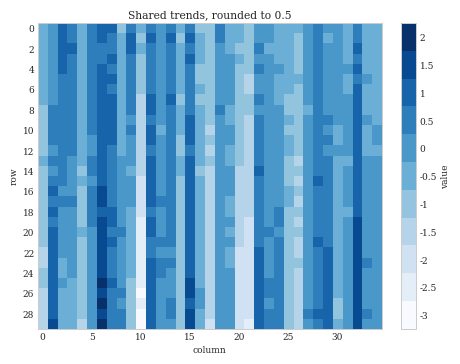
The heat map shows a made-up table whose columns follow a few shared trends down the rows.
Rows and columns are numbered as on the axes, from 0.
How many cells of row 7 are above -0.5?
21
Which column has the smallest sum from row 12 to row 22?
10
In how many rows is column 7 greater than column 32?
3
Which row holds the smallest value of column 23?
2
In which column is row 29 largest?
6
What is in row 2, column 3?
1
